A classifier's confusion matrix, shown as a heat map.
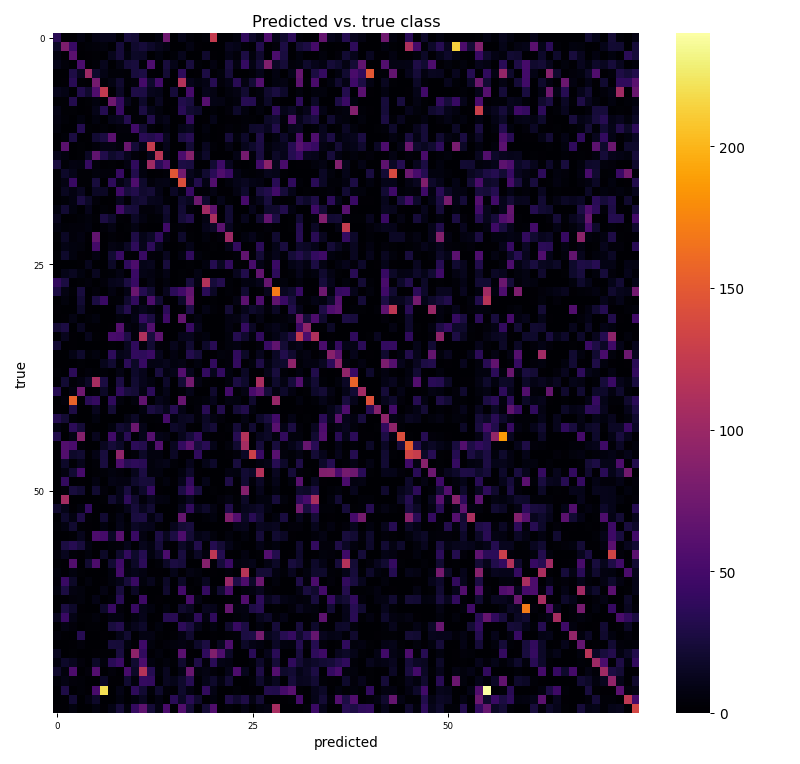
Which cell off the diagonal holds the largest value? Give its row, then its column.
72, 55
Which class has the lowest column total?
41
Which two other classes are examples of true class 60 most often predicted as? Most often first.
22, 26
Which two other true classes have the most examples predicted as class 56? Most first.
44, 36
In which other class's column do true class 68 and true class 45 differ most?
24
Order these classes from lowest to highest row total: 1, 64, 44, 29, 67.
67, 64, 29, 1, 44
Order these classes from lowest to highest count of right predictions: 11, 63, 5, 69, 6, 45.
11, 63, 5, 69, 6, 45
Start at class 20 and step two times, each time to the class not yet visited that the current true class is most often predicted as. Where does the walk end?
28
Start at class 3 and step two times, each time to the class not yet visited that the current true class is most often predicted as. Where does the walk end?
19
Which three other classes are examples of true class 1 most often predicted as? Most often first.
51, 45, 54
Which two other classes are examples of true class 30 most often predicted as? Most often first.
43, 48
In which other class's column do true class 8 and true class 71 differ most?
54
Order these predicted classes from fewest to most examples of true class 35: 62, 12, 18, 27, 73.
27, 18, 12, 73, 62
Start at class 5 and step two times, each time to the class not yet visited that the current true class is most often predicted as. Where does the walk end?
47
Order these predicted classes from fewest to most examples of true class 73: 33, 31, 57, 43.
33, 57, 31, 43
